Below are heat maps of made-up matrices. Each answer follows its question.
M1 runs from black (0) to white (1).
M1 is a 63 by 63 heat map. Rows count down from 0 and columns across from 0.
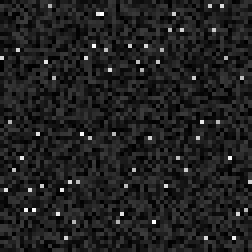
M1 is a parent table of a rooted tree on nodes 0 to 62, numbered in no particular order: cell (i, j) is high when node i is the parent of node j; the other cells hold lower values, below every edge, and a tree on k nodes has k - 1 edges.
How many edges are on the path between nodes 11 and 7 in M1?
3
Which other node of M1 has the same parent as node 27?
35
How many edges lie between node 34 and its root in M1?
2
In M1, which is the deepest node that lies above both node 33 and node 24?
42
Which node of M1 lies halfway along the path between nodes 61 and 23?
47
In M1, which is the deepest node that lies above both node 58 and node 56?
53
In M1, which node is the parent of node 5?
39
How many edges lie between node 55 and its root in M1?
2
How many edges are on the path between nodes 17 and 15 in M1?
4
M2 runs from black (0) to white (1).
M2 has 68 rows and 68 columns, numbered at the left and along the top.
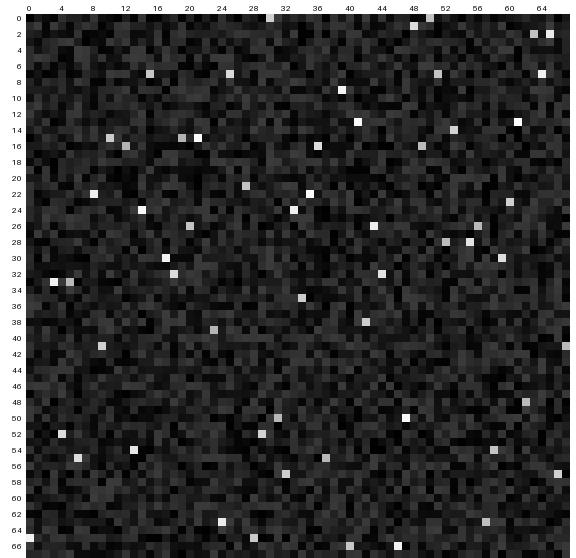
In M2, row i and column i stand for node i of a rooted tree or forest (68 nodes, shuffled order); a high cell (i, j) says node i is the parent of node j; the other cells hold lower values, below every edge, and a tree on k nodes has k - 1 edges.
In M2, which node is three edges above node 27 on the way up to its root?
7
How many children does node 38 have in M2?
1
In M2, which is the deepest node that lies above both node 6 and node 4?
28
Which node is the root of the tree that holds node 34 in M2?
22
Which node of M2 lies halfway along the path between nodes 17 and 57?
65
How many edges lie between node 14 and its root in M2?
3
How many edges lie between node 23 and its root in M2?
5
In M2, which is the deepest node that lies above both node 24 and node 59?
2
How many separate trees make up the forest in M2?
10
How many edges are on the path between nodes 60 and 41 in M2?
4
